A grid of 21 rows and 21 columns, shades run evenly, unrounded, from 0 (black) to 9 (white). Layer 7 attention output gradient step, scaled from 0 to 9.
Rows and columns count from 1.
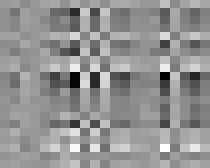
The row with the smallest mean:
10
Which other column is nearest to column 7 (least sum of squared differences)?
2
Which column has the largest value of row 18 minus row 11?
8
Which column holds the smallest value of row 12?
17
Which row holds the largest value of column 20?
19
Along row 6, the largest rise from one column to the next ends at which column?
18
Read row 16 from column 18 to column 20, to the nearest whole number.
6 4 3
